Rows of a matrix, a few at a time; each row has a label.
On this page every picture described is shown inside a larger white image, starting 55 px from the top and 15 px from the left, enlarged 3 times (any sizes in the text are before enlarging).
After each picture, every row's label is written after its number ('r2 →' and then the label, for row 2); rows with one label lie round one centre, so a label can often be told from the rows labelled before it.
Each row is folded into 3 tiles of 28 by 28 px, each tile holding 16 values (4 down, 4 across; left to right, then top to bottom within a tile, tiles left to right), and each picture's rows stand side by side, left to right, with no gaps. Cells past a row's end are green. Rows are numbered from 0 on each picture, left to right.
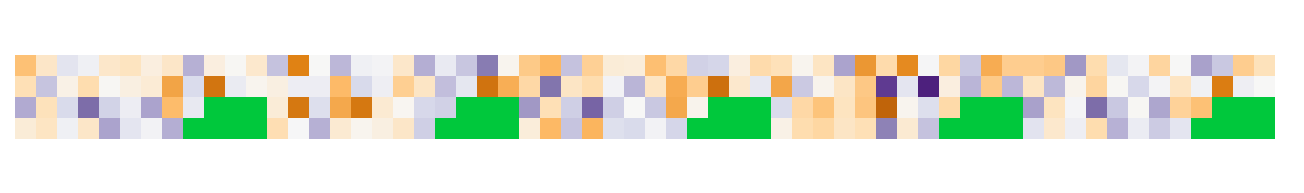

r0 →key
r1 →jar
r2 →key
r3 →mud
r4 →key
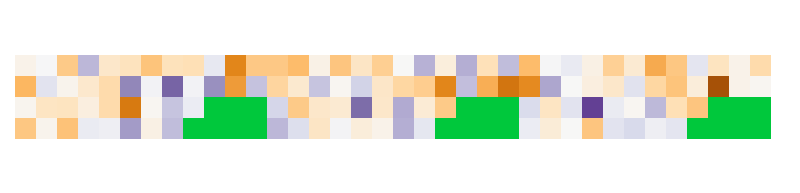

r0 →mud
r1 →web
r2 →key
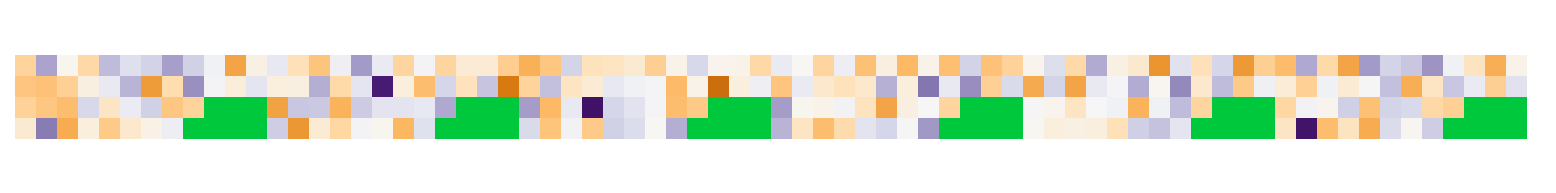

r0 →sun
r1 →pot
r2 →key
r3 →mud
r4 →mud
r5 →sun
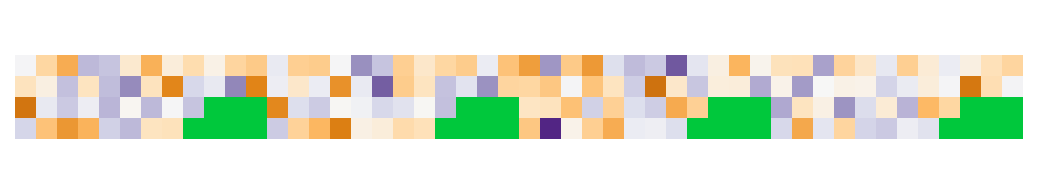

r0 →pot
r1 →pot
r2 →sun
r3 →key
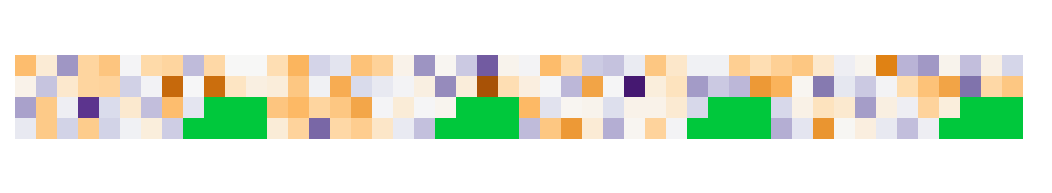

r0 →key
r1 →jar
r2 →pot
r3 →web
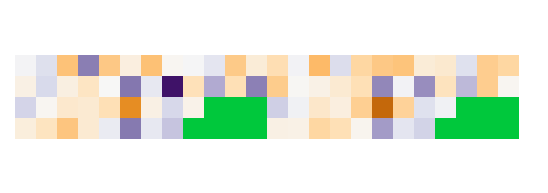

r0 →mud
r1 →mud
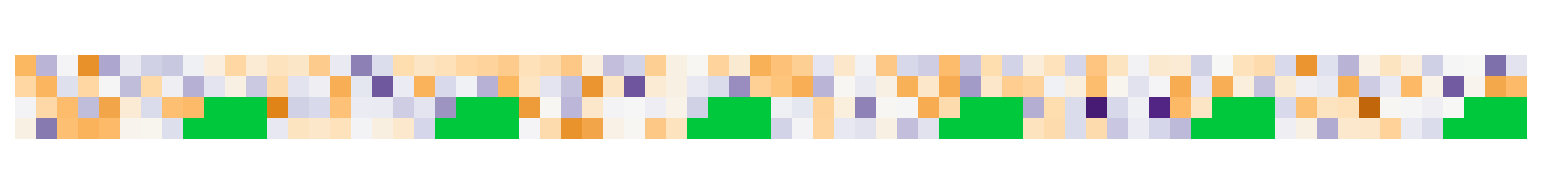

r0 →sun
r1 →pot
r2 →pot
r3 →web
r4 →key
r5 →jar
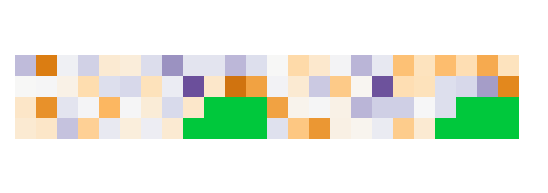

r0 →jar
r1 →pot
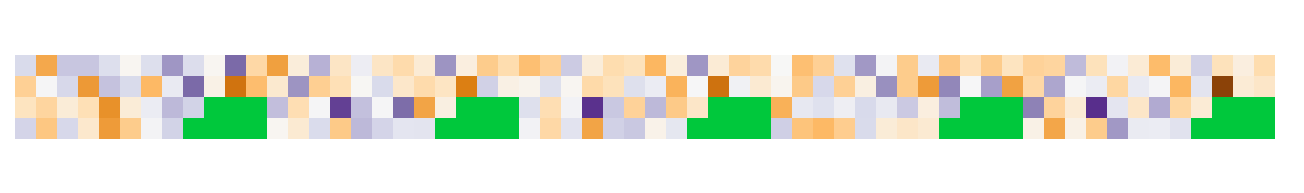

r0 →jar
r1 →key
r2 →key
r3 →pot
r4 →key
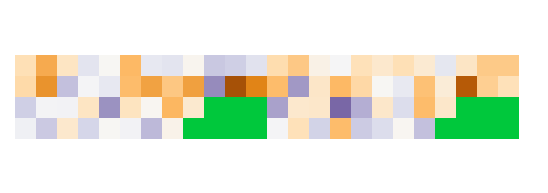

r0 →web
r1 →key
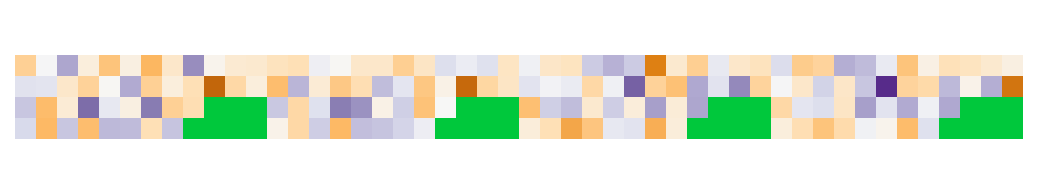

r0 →key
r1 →key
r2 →pot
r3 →pot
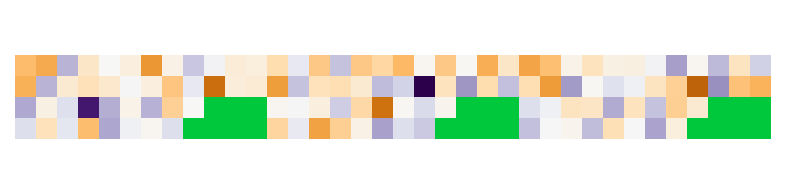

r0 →key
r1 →mud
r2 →web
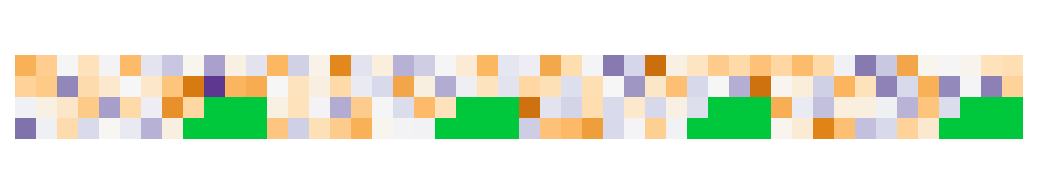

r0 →web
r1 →sun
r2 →pot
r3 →pot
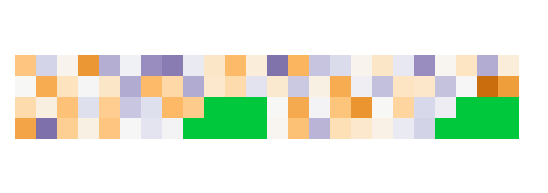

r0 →sun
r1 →jar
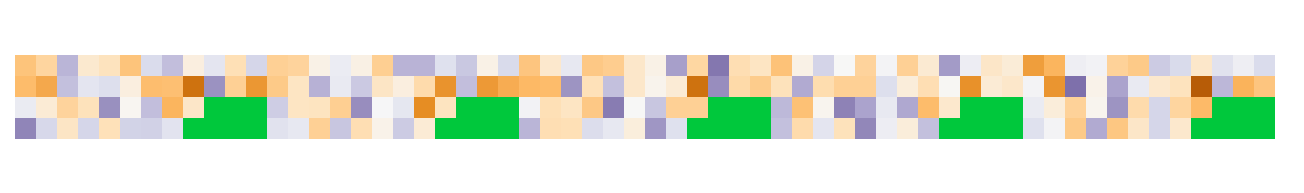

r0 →web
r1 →web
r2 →web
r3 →key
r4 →web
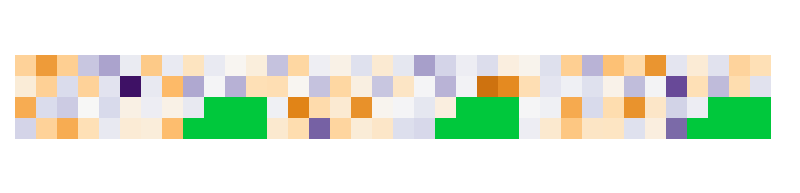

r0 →pot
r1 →jar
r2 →mud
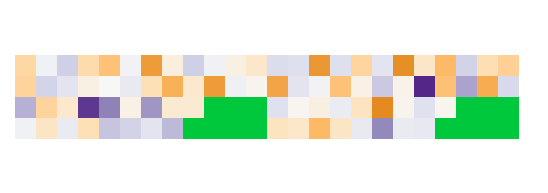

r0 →key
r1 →mud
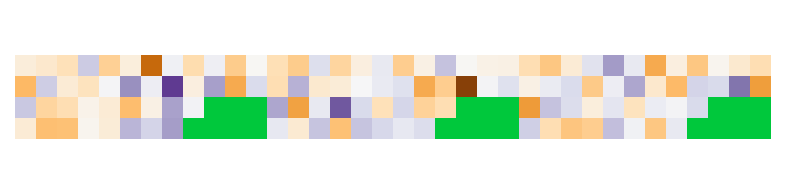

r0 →mud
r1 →key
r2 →pot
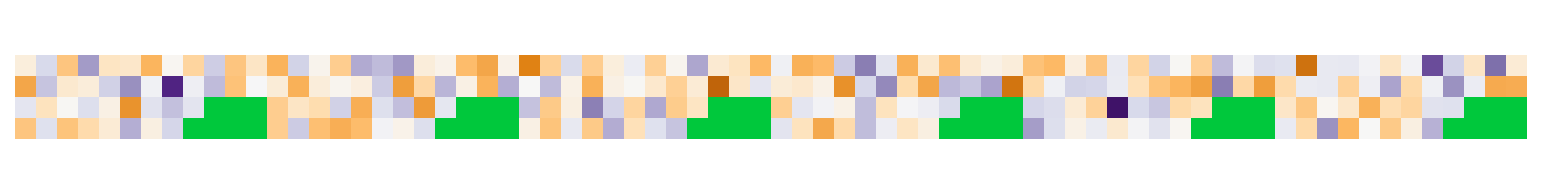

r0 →mud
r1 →sun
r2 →key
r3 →pot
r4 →web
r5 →jar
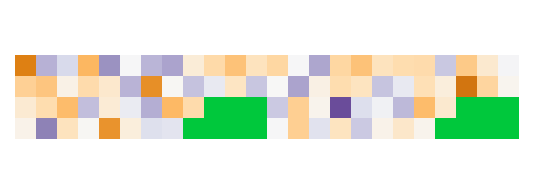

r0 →sun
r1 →key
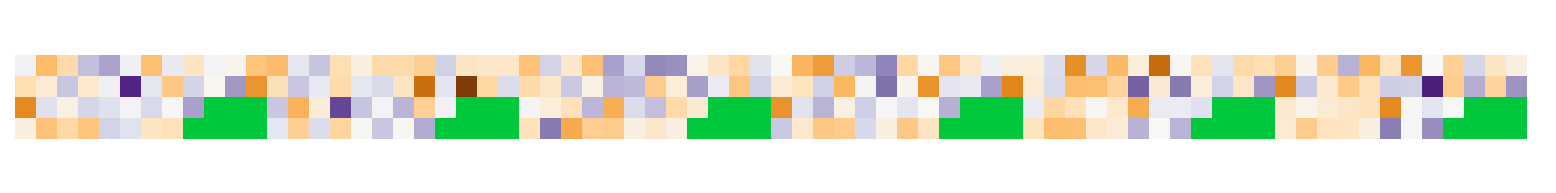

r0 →pot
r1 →key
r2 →sun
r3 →pot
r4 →mud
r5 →mud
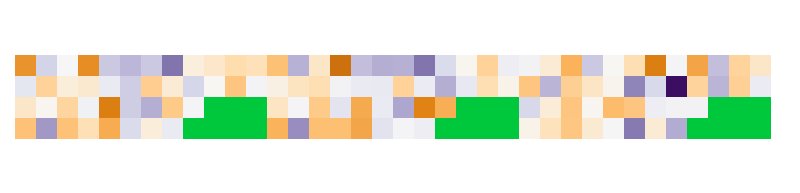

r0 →sun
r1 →sun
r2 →mud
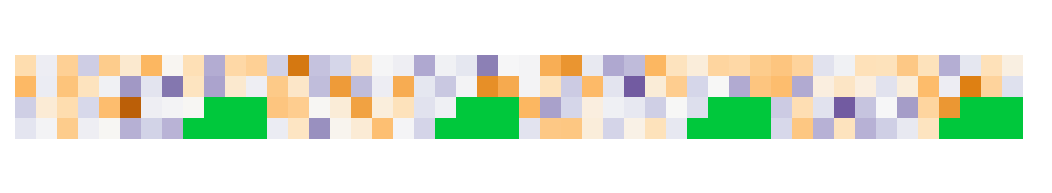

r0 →mud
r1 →jar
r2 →pot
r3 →key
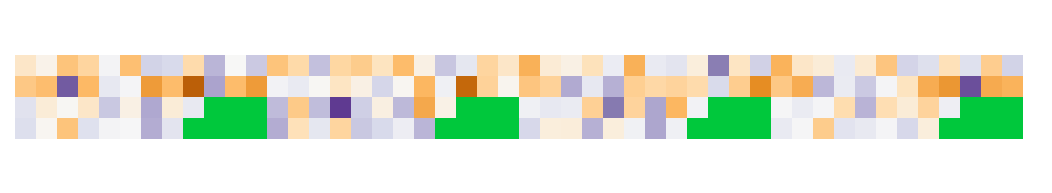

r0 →web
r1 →key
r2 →web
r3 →web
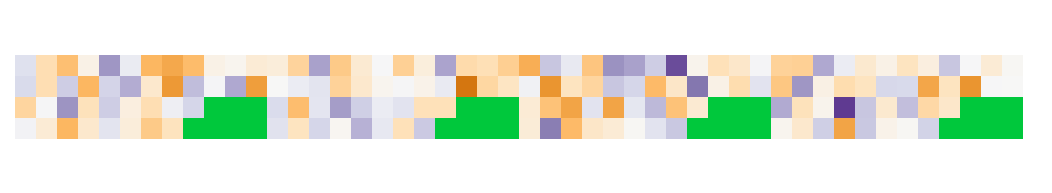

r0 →pot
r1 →key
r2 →sun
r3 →key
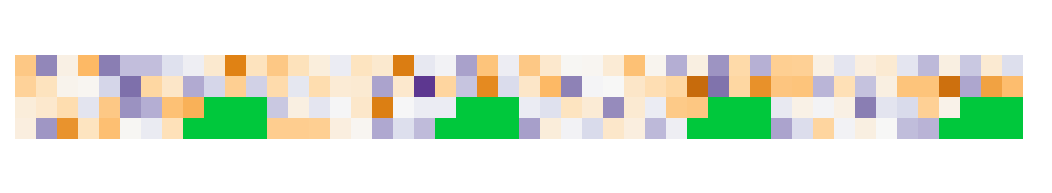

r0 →sun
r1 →mud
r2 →web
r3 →web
